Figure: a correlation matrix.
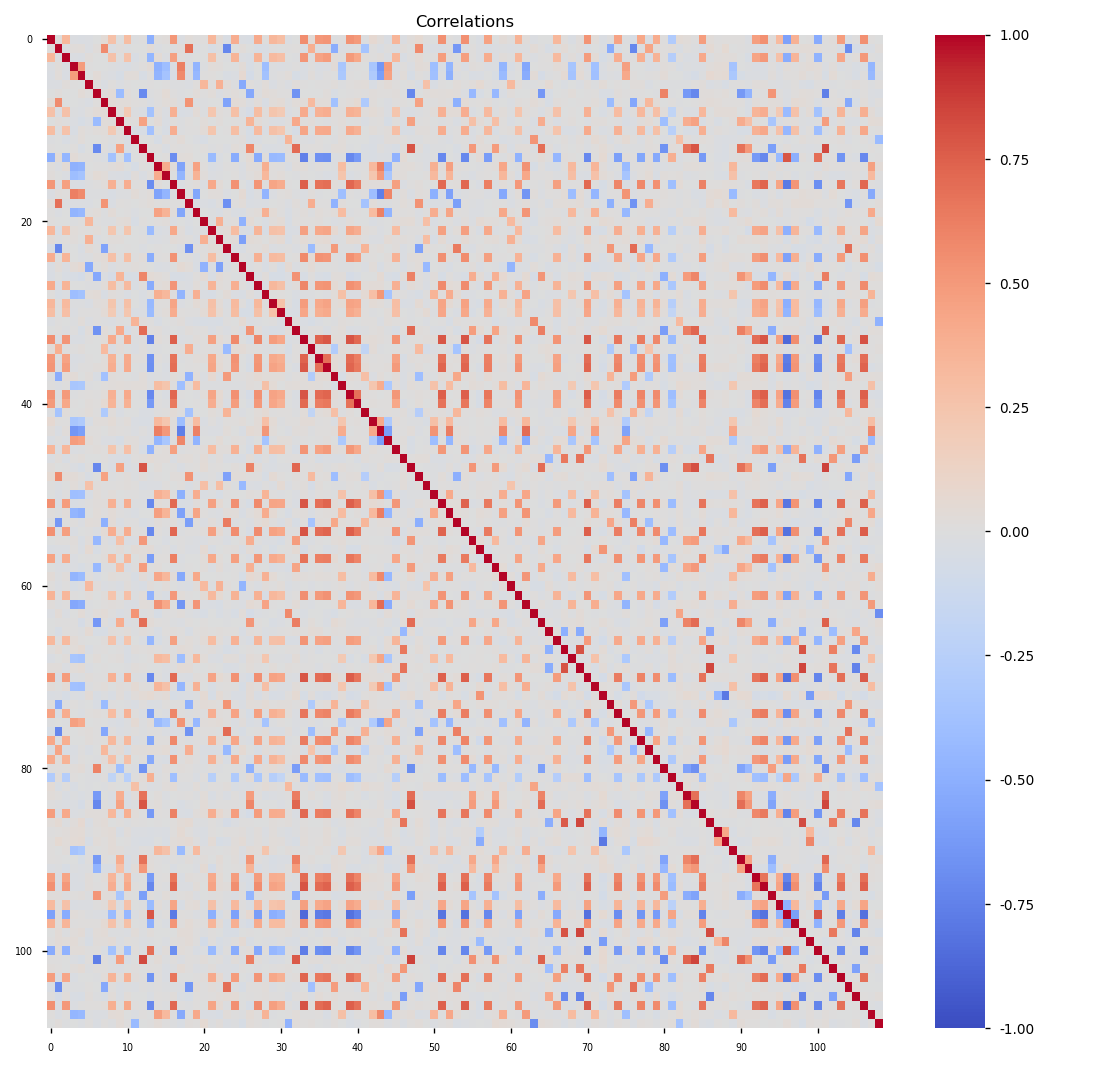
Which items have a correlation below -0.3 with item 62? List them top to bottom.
3, 4, 17, 44, 75
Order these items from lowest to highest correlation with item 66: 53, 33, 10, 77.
53, 10, 77, 33
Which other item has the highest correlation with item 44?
17
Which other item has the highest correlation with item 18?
1
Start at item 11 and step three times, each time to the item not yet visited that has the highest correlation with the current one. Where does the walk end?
82
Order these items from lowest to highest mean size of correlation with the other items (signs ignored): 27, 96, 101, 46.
46, 101, 27, 96
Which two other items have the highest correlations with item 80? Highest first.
6, 94
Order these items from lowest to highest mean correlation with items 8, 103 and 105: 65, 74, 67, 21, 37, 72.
67, 72, 37, 65, 21, 74
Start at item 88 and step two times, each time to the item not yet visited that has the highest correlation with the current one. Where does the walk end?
87
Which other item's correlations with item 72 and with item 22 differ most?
88
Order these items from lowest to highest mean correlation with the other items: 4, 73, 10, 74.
4, 73, 10, 74
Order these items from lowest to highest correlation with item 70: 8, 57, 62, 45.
62, 8, 45, 57
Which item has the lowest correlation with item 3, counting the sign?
43
